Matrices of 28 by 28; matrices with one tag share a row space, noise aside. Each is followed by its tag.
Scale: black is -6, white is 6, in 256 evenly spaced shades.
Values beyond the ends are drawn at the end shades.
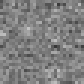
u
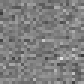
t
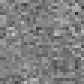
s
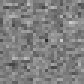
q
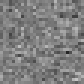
t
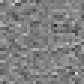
s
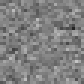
s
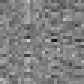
u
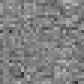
t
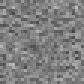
s
